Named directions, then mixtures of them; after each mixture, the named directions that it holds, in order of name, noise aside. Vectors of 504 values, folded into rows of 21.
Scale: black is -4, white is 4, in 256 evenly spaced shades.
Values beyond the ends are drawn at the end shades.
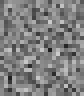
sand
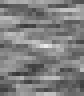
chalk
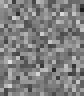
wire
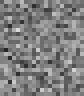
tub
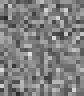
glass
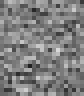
chalk, sand.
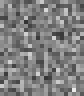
glass, wire.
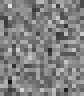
glass, sand, tub.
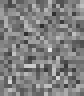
sand, tub, wire.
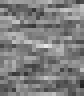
chalk.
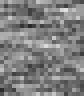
chalk, glass.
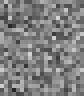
glass, tub.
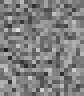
tub.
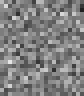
wire.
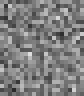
glass.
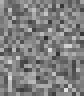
sand, wire.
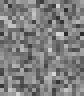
glass, sand.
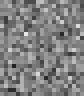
glass, sand, wire.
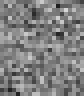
chalk, glass, sand.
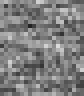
chalk, glass, wire.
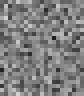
glass.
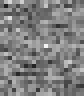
chalk, tub.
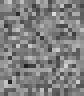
sand, tub, wire.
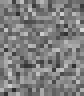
tub, wire.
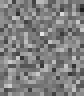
wire.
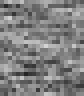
chalk, tub.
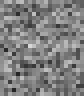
chalk, tub, wire.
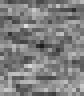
chalk, sand.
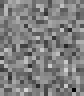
glass, sand.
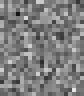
glass, wire.
